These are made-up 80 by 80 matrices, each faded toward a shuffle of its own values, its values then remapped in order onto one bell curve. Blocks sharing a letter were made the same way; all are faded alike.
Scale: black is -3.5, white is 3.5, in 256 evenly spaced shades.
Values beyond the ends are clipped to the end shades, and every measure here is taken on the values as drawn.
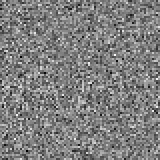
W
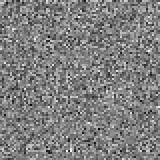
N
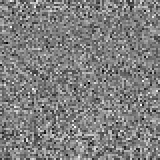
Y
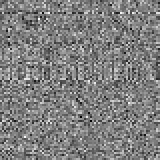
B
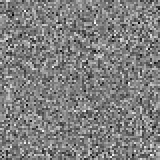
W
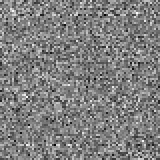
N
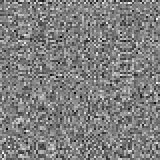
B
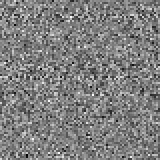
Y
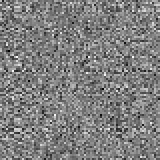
B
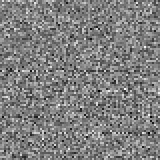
Y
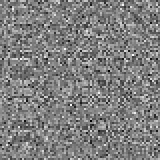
B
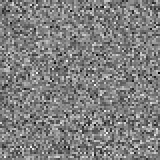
N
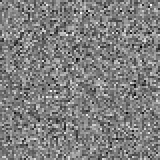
W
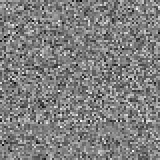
N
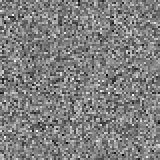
W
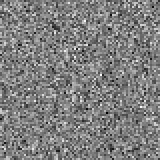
W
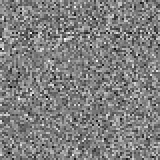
N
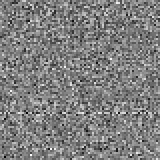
N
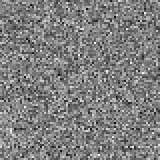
Y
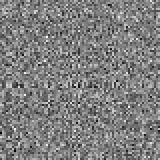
B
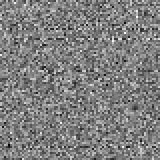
Y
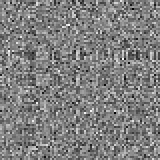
B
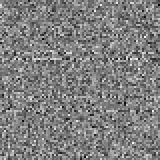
Y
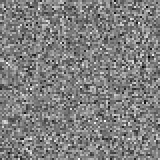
W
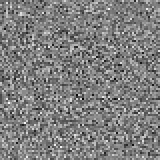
N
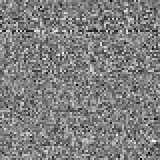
Y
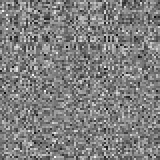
B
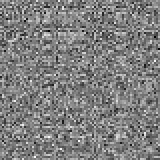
B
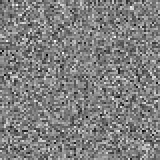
W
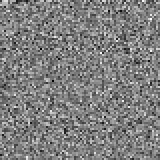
W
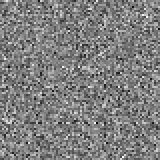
W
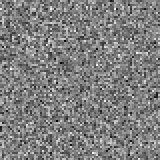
W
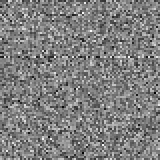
Y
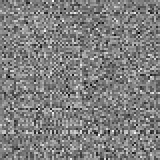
B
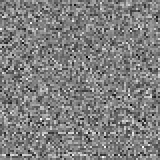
Y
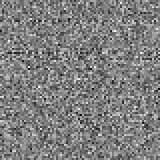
N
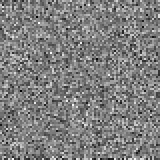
W
